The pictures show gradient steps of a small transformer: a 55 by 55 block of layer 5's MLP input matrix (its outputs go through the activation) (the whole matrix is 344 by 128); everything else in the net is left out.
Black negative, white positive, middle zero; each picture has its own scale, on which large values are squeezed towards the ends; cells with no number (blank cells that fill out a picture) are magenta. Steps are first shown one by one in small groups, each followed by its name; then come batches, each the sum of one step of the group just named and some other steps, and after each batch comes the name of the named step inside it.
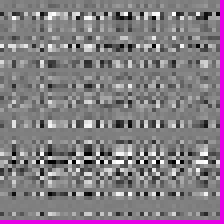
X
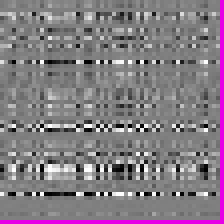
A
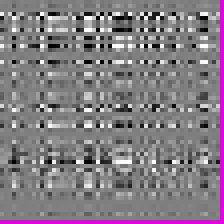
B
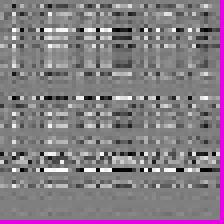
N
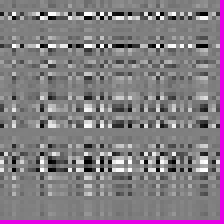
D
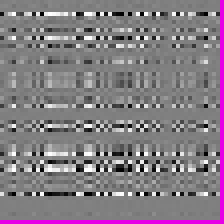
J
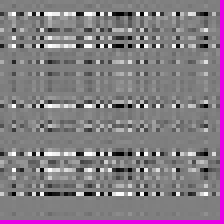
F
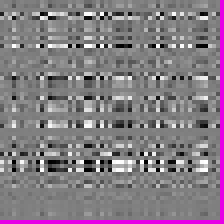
D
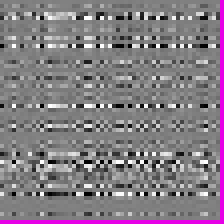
J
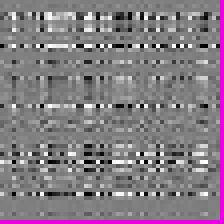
F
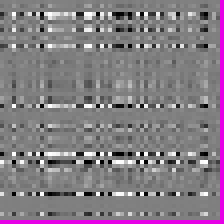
F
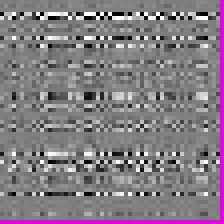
J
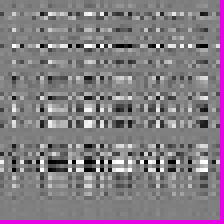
D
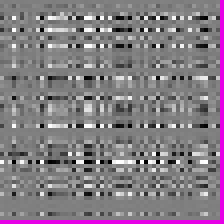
N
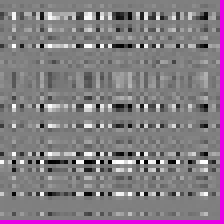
F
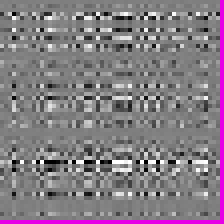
X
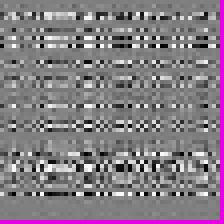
J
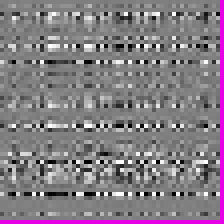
X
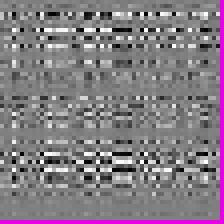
N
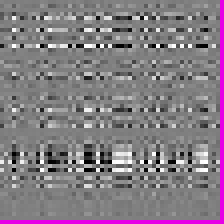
D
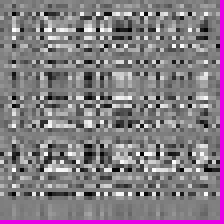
N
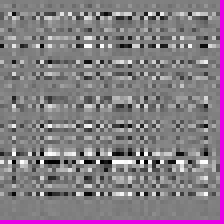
J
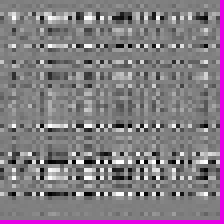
A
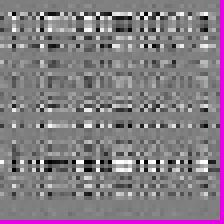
B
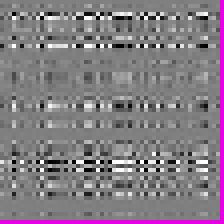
X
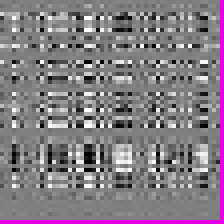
B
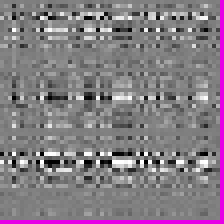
N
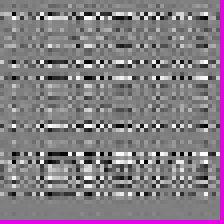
A
